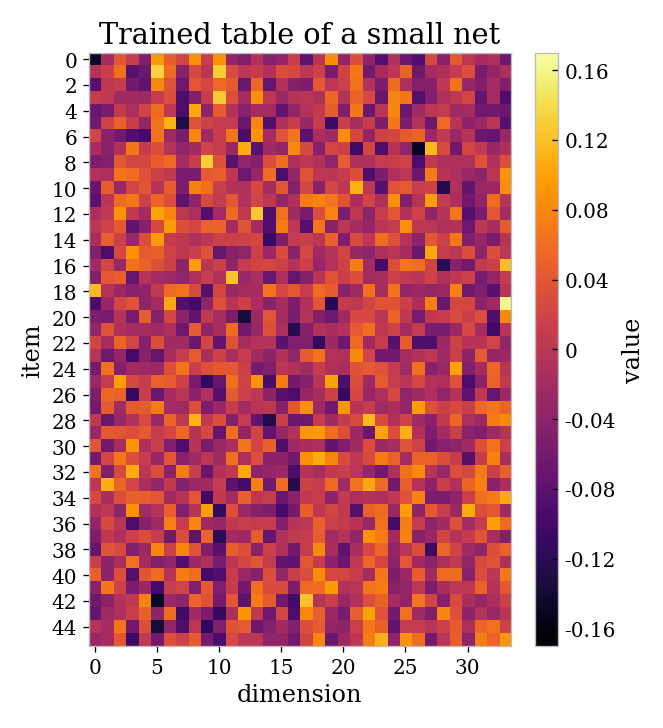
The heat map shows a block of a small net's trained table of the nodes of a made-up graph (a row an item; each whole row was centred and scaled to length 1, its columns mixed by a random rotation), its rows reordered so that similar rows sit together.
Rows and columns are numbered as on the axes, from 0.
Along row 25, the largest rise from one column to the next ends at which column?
15
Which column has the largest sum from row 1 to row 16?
5
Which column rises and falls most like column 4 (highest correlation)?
17
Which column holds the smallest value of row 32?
16
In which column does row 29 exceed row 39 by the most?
7
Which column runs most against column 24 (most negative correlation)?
31
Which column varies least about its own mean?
29
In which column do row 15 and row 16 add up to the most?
3
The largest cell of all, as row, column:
19, 33
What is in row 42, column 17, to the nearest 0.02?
0.12
